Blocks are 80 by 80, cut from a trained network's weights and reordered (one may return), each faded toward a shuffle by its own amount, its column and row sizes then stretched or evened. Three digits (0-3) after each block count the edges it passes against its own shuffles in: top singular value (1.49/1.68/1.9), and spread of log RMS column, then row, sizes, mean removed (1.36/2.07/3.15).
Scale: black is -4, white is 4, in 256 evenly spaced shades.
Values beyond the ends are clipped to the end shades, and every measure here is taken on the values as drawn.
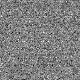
0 0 1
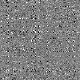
2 2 2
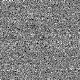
0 0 1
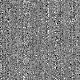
0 2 1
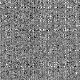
2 1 2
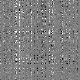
2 3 2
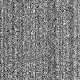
3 1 1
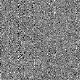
1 2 0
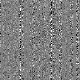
1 3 0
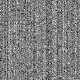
3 1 1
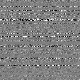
1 0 3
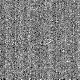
1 0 1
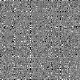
1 2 2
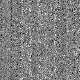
0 2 0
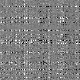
3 2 3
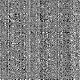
3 2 2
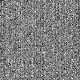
1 1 1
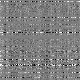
3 0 3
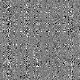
0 3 2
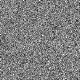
0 1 0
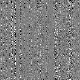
0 3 1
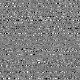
1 0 3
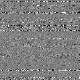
0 0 3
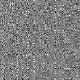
3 2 2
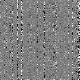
2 3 1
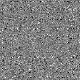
1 1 2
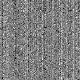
3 2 0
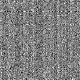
2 0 2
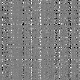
3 3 2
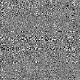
1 2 2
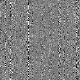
2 3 0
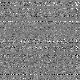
1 1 3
